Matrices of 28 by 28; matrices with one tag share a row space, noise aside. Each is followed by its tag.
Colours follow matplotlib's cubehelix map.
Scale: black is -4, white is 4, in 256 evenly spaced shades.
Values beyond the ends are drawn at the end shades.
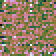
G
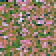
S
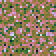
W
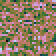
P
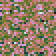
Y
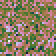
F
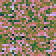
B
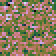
P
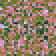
Y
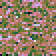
P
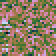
P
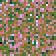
W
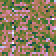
B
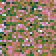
G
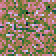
F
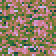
P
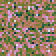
F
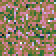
F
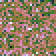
W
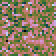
P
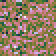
S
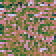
G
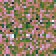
W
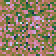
F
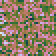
G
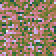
G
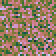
S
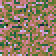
Y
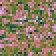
G
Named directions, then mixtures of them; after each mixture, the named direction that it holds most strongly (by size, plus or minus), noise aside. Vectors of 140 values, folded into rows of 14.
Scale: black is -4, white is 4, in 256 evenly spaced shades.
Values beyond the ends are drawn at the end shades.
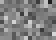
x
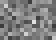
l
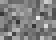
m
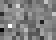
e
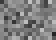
x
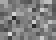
m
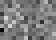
e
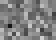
e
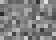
m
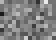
m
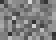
l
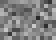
m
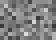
l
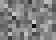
l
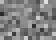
m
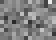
x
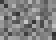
l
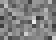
l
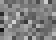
x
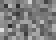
e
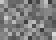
x
